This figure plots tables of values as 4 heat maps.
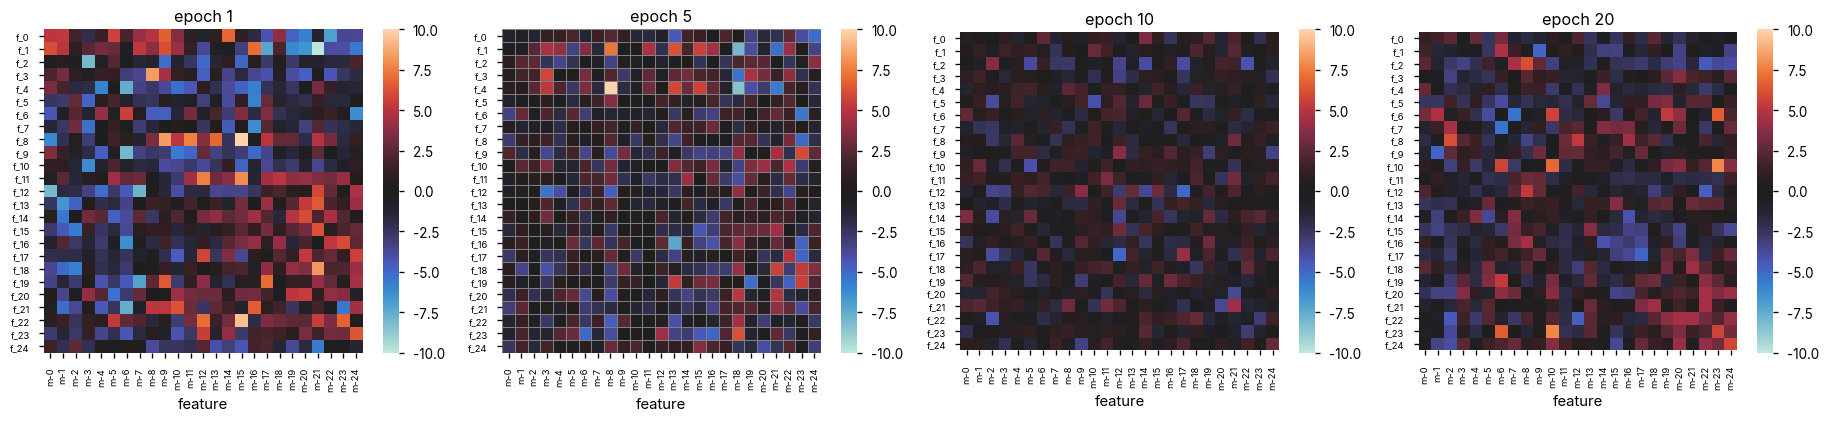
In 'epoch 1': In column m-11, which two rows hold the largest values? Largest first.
f_8, f_11
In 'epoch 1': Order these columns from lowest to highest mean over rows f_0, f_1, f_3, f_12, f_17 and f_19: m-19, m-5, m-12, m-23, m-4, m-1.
m-19, m-23, m-4, m-12, m-5, m-1
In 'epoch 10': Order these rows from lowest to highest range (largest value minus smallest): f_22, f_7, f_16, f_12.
f_7, f_16, f_22, f_12
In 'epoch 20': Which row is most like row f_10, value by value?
f_23
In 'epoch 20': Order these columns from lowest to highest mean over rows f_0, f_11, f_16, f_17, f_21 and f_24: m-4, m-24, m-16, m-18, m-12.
m-16, m-4, m-12, m-18, m-24
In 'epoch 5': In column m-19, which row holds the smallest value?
f_19
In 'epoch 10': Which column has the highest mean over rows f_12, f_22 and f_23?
m-9
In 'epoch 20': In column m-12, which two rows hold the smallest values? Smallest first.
f_22, f_18
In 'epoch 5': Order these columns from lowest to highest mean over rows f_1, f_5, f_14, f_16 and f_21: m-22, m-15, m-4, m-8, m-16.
m-16, m-15, m-4, m-8, m-22
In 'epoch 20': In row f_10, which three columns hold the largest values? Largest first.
m-23, m-10, m-6
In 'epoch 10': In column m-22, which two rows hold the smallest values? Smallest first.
f_2, f_23
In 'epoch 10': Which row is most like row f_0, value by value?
f_1
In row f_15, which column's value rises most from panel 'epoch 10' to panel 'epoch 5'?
m-21
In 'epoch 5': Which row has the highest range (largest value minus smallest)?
f_4
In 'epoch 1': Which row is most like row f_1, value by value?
f_0
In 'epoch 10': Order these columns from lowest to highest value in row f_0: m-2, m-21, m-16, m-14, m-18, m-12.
m-16, m-12, m-2, m-18, m-21, m-14
